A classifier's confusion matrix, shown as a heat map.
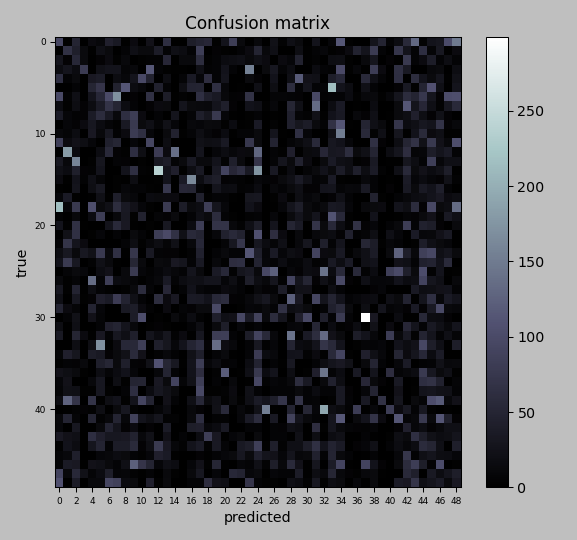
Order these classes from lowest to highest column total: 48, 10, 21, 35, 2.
35, 21, 10, 48, 2
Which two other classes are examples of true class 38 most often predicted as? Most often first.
17, 9
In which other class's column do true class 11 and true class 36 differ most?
32
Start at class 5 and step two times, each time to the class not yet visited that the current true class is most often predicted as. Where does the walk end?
19
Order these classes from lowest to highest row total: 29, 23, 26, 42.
42, 29, 26, 23
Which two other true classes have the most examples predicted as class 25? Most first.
40, 32
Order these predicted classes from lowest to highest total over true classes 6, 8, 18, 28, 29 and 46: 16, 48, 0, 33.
16, 33, 48, 0
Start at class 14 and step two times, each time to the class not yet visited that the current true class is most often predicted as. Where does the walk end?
1
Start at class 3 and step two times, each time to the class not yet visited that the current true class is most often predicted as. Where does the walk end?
41
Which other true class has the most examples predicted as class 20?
36
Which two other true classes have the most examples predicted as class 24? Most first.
14, 12
